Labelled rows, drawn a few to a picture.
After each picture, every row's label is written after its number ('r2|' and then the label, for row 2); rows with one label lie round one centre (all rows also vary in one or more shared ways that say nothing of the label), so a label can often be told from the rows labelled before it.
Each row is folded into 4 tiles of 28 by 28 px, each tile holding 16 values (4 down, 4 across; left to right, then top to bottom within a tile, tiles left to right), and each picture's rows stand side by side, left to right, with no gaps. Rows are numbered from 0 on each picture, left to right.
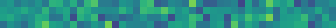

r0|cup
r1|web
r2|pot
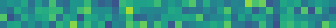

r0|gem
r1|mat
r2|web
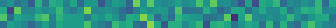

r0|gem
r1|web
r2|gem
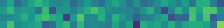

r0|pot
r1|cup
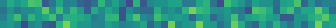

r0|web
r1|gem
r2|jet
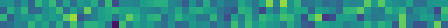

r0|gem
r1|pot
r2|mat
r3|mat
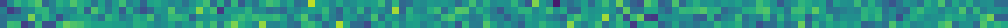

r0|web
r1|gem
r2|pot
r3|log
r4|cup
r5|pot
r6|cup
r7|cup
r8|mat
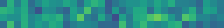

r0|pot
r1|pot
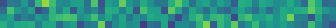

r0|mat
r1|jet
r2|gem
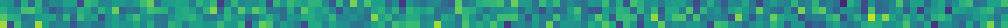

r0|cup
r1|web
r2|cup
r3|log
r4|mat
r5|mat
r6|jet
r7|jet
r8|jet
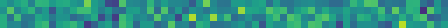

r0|cup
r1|pot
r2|gem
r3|web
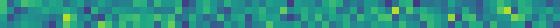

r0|web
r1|pot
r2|log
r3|jet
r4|gem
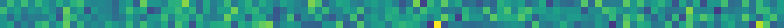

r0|web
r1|mat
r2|cup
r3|log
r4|gem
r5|web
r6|gem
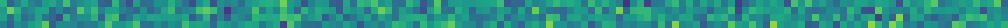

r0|cup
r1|gem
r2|mat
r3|web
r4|log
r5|log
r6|log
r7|web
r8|web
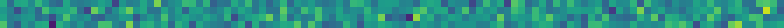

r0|web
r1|mat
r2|gem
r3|cup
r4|jet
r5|cup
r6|web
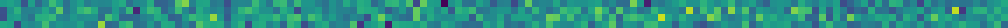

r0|log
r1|jet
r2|mat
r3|cup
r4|log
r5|jet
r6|jet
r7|log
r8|log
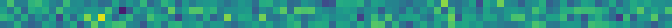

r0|jet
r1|log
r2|gem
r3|log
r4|gem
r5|cup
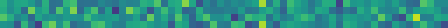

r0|jet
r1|mat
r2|web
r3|pot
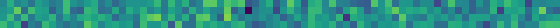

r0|jet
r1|mat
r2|jet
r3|gem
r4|jet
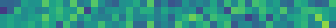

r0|mat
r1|web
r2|log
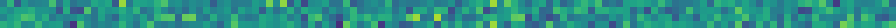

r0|pot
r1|pot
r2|mat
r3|pot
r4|mat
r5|web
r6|mat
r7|web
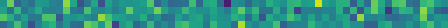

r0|jet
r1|web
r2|mat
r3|jet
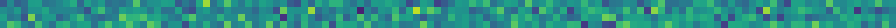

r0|web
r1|pot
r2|log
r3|gem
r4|web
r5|web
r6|web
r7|mat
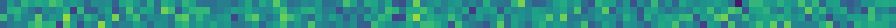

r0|mat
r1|gem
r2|gem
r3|log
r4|jet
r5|jet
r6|log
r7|log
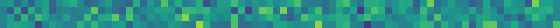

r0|jet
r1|gem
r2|jet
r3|jet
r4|cup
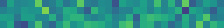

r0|web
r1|mat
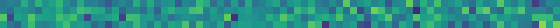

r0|gem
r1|gem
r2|gem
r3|jet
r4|jet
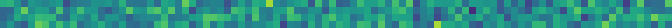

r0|log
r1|jet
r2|mat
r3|mat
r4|jet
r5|log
